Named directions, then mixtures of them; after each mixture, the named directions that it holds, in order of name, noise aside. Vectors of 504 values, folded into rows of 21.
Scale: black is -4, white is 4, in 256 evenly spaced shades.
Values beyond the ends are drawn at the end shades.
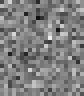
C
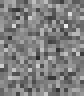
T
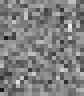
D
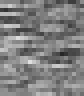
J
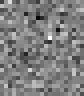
C.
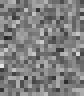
D, T.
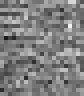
D, J.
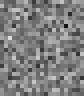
T.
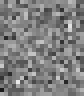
D.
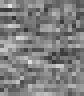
D, J.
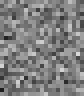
D, T.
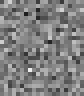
C, T.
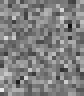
D.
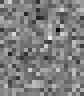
C.
